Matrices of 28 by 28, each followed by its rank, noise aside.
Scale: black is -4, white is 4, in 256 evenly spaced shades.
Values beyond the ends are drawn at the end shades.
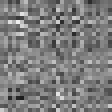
three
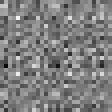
four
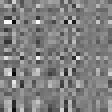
two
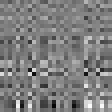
two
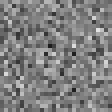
eight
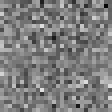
eight
